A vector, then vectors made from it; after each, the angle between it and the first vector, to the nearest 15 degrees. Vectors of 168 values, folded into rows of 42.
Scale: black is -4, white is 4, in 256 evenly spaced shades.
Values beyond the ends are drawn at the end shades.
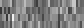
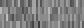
120 degrees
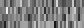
90 degrees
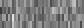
30 degrees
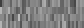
135 degrees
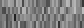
75 degrees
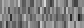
90 degrees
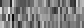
150 degrees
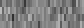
150 degrees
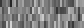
120 degrees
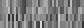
120 degrees
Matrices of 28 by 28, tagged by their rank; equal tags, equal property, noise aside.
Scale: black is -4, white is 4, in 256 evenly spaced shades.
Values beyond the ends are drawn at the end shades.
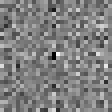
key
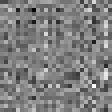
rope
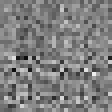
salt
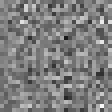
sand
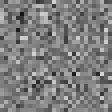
key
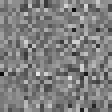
key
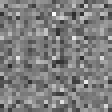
key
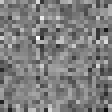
key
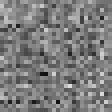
key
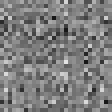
sand
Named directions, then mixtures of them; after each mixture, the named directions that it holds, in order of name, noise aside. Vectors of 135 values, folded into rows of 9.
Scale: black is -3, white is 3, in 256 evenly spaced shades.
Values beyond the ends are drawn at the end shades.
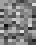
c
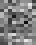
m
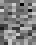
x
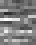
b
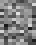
c.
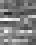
b.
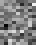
c, x.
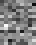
c, x.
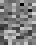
x.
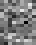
m.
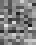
c, m.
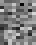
x.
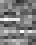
b, c.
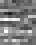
b.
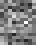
m.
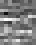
b.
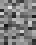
c, m.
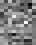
m.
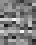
b, c.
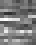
b.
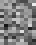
c.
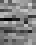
b, m.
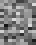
c.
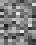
c.
